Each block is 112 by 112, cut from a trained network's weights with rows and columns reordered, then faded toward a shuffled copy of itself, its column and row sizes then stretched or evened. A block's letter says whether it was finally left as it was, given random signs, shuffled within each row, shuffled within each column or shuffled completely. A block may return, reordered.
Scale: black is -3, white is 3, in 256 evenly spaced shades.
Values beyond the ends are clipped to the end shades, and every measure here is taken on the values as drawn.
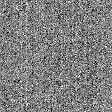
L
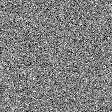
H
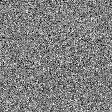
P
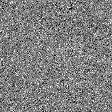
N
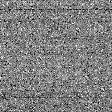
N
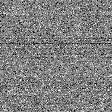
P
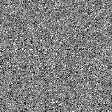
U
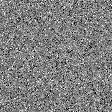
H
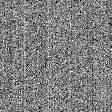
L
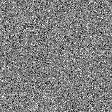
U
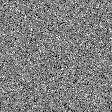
H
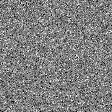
L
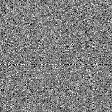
N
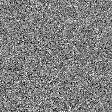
U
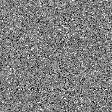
U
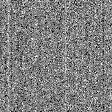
L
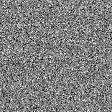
P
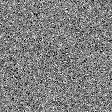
H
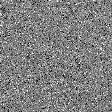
L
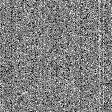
L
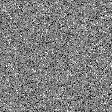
L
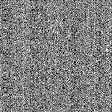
N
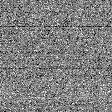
P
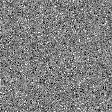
L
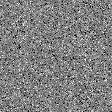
L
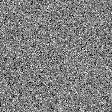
L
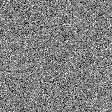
H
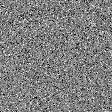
H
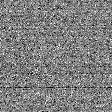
P
